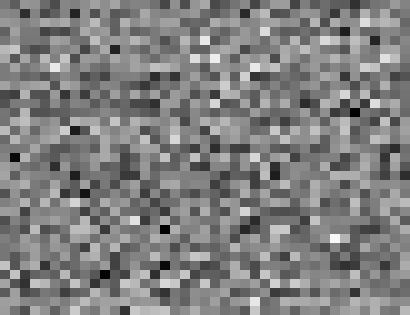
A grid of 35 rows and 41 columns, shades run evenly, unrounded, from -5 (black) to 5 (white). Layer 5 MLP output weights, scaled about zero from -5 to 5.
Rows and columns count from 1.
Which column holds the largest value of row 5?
21
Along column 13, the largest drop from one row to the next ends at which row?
35
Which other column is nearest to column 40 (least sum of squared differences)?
29
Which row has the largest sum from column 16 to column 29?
8
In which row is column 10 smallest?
32
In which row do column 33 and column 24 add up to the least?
17
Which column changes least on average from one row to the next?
41
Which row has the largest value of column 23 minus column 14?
10
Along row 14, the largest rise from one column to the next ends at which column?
39
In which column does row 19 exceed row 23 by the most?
33
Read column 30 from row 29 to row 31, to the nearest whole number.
2 -1 -1
